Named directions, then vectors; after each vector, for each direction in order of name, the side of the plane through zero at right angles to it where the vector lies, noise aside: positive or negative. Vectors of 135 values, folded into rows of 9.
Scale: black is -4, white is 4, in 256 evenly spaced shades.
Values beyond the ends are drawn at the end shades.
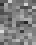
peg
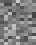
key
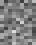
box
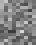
negative, negative, negative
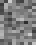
positive, negative, positive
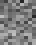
positive, positive, positive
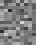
positive, positive, negative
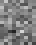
negative, negative, negative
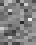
negative, negative, positive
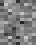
negative, negative, positive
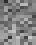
positive, positive, positive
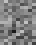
negative, negative, negative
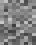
negative, negative, negative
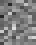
negative, positive, positive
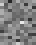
positive, positive, negative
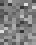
negative, positive, positive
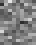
negative, negative, positive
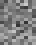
positive, positive, positive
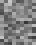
positive, negative, positive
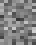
negative, positive, negative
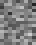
positive, negative, positive
